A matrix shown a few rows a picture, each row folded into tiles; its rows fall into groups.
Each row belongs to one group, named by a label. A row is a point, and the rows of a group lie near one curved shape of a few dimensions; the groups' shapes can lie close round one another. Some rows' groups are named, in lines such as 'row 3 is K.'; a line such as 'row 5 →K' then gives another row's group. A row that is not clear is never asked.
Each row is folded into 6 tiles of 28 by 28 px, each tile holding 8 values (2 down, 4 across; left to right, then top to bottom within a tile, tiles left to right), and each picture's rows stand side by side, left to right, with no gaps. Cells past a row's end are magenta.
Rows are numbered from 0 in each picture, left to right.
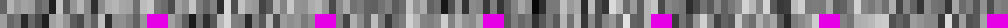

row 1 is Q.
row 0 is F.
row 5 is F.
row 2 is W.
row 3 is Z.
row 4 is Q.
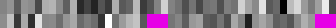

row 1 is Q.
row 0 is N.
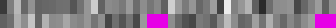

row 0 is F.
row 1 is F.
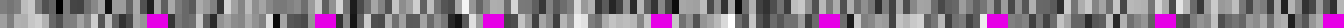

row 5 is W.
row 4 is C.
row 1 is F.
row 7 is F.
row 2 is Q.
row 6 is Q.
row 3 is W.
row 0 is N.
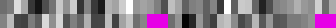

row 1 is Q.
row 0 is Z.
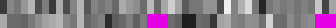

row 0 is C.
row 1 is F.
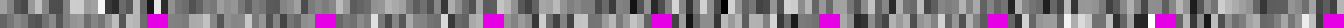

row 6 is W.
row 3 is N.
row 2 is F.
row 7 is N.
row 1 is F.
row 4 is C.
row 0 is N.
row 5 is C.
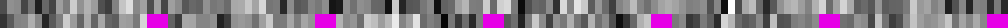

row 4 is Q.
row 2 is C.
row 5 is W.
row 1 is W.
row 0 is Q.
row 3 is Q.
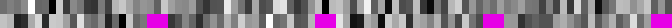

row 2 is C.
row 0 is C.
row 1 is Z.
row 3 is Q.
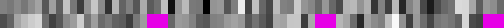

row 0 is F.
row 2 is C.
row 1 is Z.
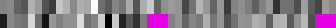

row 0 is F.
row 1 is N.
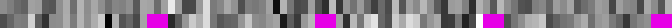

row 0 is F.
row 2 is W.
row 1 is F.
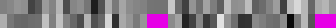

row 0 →F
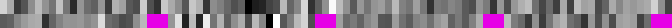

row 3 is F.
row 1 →N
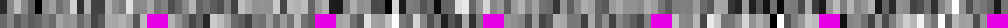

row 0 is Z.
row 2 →C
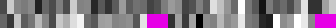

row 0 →W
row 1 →N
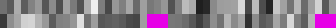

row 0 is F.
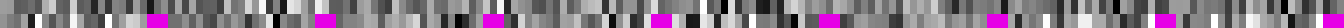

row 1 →Q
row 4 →C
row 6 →W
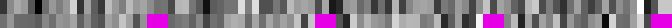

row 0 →Z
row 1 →Q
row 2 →W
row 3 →N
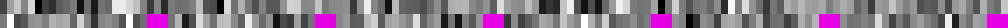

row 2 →C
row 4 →Q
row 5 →F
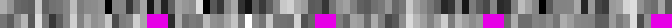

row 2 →W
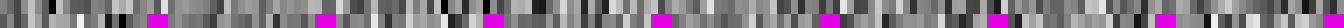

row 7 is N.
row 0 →C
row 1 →F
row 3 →Z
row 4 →N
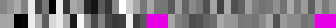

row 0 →C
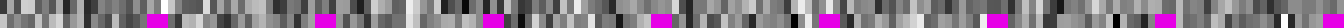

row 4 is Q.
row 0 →C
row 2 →N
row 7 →F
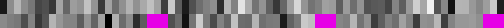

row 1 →Q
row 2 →Q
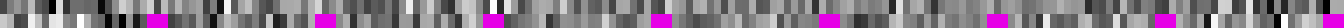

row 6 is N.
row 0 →C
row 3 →F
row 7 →N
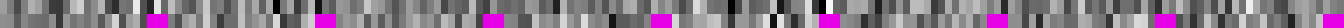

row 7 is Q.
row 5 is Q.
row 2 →N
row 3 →C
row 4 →N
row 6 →N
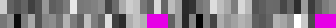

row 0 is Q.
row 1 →N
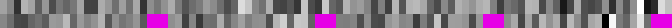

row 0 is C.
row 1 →N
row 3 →N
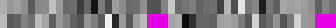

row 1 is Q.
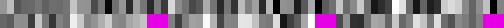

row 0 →W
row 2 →Z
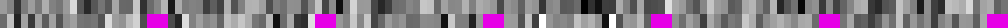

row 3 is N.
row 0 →N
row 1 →W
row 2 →F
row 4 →N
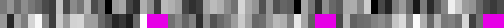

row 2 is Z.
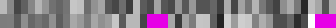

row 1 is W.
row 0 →N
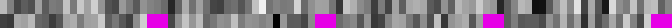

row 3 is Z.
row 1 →F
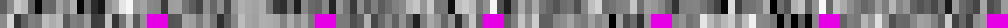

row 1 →W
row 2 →Q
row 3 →F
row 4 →C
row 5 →F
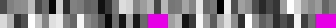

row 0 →C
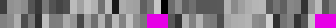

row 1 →W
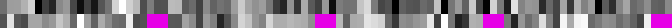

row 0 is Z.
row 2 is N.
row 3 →W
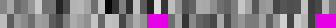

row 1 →N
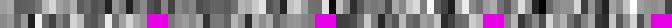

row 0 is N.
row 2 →Q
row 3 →Z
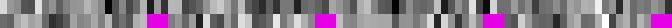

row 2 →N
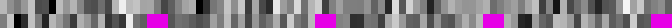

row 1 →Z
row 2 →Q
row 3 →C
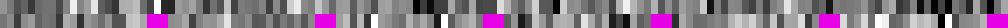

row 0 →Q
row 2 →N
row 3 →C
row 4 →Z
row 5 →N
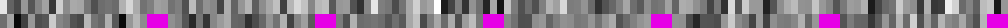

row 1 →Q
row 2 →N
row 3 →F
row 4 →Q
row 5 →Z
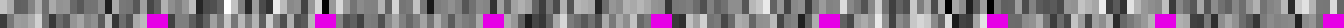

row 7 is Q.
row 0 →F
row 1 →Z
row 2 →F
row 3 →Q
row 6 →Q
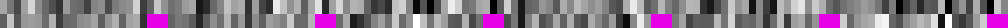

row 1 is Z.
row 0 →N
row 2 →Z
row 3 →Q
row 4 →Z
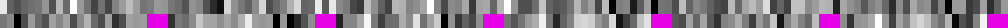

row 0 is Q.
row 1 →C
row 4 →Q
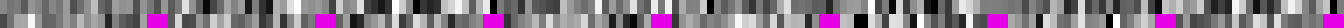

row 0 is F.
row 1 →Z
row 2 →Z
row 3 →C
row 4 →Z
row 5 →C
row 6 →N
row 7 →Z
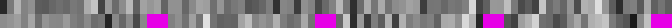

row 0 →F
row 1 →N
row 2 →N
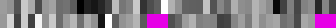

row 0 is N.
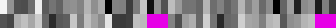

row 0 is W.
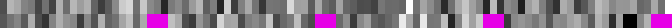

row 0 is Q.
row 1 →C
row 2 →Q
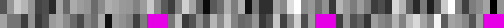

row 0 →F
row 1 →Z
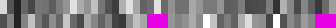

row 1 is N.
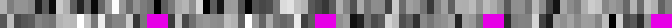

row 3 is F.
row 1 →Z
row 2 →Q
